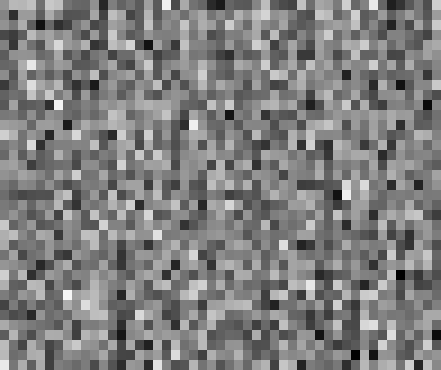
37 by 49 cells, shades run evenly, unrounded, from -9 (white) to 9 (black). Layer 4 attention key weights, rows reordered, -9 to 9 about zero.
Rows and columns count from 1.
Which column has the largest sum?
45
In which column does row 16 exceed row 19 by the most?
43
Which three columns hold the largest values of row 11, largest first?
48, 35, 6
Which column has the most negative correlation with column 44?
49
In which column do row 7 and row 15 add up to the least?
4
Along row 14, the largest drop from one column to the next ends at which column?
14
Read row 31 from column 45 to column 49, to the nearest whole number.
2 1 -1 2 0
